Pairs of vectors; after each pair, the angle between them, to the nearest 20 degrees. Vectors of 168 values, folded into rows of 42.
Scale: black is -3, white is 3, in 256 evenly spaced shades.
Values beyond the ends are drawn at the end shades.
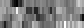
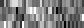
140 degrees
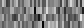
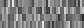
120 degrees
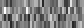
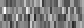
20 degrees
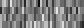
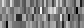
80 degrees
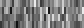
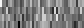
80 degrees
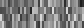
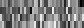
20 degrees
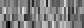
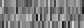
100 degrees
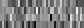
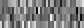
160 degrees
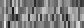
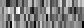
80 degrees
